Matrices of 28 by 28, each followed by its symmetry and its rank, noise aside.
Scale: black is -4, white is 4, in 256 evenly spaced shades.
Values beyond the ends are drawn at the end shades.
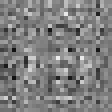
no symmetry, rank four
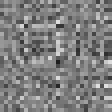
no symmetry, rank three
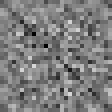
symmetric, rank four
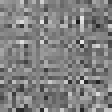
no symmetry, rank three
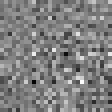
no symmetry, rank four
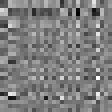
no symmetry, rank three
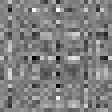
no symmetry, rank two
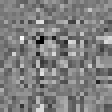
symmetric, rank two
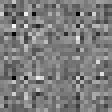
symmetric, rank two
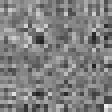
symmetric, rank four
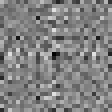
symmetric, rank four
